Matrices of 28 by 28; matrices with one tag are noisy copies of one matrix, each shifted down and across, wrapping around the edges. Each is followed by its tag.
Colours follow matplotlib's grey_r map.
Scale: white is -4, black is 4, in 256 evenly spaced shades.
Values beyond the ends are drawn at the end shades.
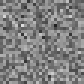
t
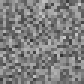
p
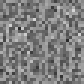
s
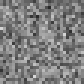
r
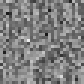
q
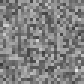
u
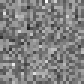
u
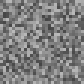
p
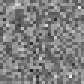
p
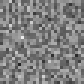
s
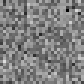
u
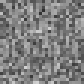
q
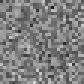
p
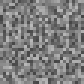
s
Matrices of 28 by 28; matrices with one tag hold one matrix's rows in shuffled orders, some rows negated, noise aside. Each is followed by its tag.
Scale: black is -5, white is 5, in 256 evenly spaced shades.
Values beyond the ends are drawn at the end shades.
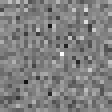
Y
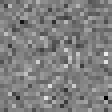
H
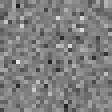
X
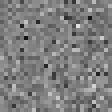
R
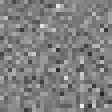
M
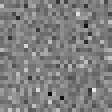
Y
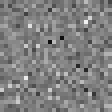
Y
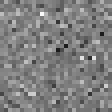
M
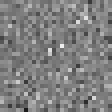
Y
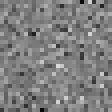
M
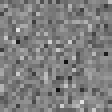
X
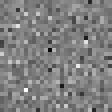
Y
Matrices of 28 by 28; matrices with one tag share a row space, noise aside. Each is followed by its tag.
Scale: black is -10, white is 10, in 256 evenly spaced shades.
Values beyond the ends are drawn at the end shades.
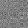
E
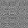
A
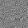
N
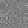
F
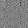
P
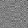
N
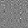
P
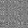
F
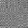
F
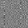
P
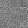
E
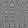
A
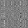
P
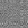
E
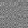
F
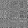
E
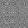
A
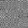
F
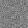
N
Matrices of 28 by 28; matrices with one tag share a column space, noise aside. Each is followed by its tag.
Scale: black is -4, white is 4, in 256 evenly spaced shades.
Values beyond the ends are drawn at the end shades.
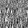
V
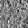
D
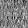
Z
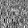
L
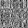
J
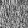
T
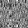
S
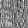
J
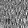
L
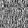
D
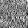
Z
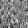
L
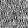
Z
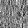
T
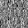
D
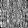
J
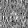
Z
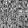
D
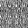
D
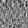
S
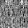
T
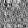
S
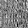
J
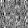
Z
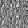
D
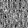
J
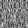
J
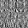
J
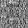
D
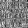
J
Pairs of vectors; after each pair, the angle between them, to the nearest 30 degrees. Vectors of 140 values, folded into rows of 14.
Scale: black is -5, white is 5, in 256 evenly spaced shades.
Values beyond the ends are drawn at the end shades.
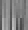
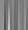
90 degrees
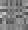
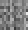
120 degrees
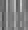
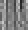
150 degrees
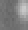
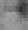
150 degrees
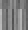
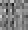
60 degrees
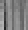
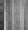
150 degrees
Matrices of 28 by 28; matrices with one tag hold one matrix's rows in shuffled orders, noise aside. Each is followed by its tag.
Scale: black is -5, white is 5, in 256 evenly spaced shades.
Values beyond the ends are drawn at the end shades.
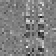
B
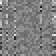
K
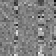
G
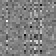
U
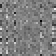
K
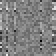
K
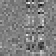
B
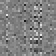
U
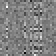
U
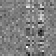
B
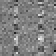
G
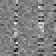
G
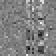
B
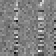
G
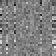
K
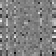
K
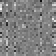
K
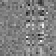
B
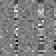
G
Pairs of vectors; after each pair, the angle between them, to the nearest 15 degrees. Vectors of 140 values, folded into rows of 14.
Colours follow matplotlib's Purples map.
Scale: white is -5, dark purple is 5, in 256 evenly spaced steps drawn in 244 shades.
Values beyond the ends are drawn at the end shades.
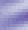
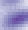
30 degrees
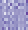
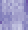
60 degrees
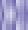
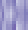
15 degrees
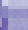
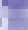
165 degrees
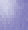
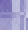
135 degrees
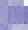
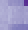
150 degrees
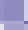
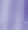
120 degrees
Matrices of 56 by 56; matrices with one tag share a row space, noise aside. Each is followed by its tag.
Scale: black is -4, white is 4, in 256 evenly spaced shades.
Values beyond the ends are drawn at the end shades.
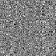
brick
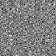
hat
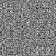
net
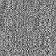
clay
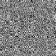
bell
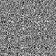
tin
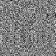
bell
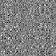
clay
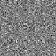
hat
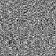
hat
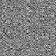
net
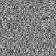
net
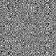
clay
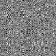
tin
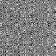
bell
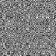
net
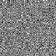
net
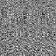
hat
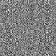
clay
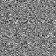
hat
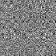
brick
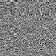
brick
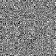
bell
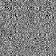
clay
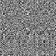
net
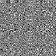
brick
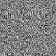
tin
